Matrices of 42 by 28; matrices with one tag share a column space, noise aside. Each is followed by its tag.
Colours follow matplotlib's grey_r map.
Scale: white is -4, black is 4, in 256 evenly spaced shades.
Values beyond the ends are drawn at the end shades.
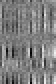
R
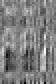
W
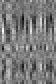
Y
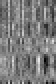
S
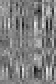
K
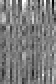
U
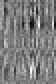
K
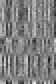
S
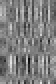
S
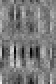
R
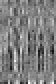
W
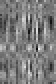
Y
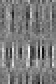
R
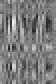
Y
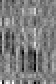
W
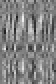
Y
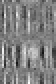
R
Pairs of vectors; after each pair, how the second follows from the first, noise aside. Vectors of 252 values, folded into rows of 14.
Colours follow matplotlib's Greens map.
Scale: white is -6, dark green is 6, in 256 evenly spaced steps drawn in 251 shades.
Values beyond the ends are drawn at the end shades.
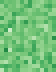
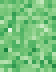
copied.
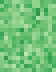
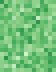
copied.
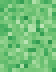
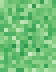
reversed, negated.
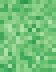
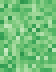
copied.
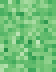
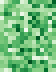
reversed, negated, scaled up.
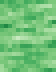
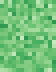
sign-scrambled.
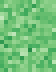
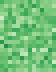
copied.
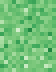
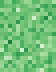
wrapped around.
